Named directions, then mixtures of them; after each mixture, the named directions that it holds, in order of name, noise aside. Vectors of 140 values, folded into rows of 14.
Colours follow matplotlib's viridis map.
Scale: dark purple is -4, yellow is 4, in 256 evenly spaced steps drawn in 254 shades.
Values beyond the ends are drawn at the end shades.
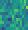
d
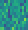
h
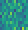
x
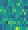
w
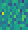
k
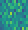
x.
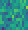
d.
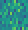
h, x.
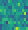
w.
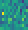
d, k.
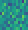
d, k.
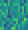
h.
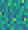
h, k.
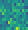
k, w.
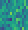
d, x.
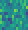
d, x.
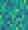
d, k.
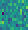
d, k.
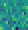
h, w.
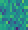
k, w.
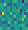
k.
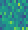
w, x.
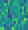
h.
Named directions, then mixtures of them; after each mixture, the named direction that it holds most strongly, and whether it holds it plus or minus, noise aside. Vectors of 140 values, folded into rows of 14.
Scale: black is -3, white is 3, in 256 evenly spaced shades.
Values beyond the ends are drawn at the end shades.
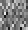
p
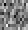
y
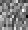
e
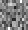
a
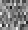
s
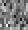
y, plus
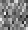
p, plus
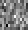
y, minus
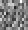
a, plus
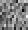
e, minus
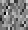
p, minus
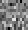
a, minus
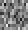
y, plus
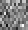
s, minus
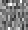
a, plus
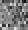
s, plus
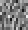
e, minus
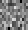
a, minus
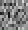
y, plus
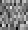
s, minus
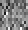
p, minus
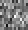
y, minus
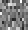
a, plus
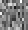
a, plus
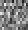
y, minus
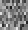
s, plus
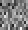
p, minus
